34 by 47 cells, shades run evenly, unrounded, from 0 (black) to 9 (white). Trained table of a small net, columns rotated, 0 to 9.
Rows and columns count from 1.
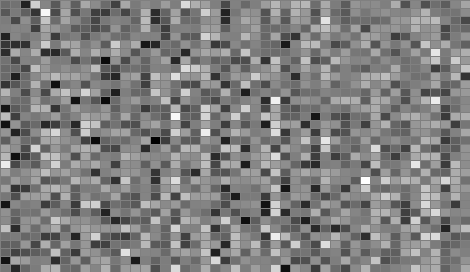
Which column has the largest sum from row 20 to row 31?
28
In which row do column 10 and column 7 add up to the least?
18
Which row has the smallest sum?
16
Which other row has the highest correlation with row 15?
29
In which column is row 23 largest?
37
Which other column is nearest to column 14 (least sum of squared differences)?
36
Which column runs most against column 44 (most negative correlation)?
27
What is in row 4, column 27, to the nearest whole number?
4
